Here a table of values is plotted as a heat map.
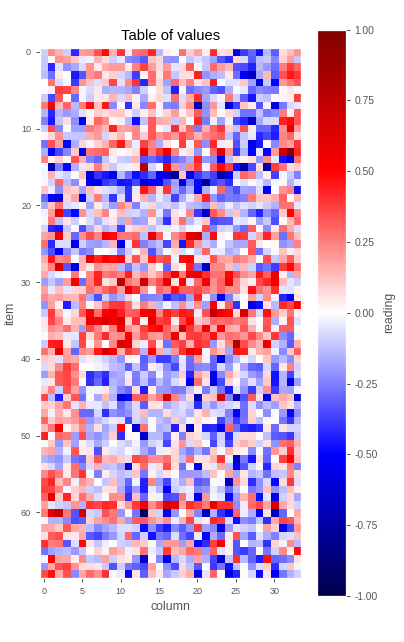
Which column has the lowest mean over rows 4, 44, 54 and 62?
13
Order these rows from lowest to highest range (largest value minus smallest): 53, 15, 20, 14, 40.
20, 40, 14, 53, 15
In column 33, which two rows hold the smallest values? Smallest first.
45, 18
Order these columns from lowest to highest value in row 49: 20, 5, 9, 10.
9, 20, 5, 10
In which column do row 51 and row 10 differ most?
22
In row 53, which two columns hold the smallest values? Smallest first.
25, 27
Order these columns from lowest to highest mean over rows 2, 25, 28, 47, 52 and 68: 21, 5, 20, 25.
25, 21, 20, 5
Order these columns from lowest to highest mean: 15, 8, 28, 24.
28, 24, 15, 8
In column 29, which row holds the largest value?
38
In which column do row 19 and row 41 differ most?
2
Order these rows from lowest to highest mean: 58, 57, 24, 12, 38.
57, 58, 12, 38, 24
